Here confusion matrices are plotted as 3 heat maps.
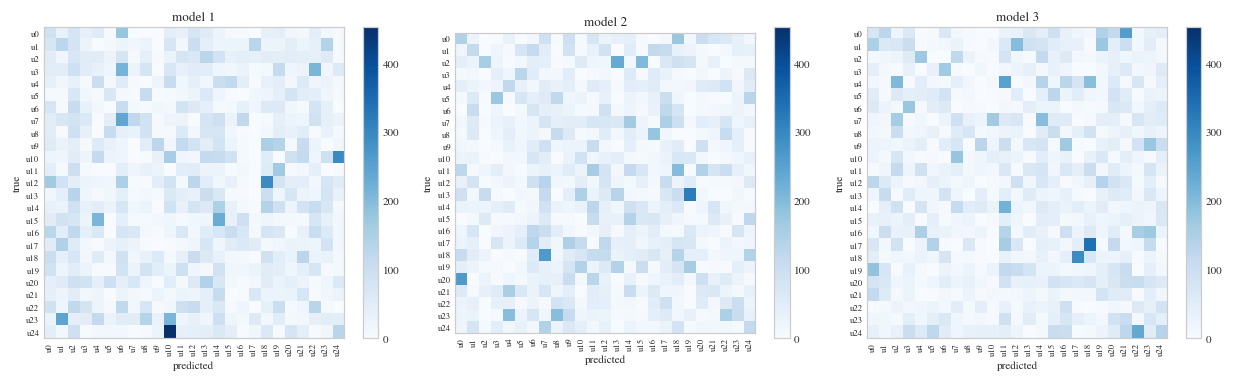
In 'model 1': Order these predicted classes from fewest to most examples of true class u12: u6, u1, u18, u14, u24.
u14, u24, u1, u6, u18
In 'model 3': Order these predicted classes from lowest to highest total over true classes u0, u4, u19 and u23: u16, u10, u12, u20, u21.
u10, u12, u16, u20, u21
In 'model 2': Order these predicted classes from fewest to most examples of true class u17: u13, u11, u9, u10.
u11, u13, u10, u9
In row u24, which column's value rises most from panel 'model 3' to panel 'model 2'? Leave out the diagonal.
u7
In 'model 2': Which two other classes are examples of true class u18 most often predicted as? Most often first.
u7, u24
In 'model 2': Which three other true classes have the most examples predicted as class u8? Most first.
u23, u5, u22
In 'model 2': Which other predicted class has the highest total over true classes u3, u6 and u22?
u17
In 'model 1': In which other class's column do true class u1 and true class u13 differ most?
u17
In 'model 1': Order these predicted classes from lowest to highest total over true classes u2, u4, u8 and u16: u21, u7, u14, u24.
u24, u7, u21, u14
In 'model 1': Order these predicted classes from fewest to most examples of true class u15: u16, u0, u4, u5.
u5, u0, u16, u4
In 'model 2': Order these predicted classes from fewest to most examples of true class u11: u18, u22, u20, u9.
u9, u22, u20, u18
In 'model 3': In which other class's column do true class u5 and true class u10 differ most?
u7
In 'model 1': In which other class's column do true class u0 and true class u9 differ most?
u6
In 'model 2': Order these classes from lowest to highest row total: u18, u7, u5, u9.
u9, u5, u7, u18
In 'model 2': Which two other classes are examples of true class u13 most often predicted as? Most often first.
u19, u10
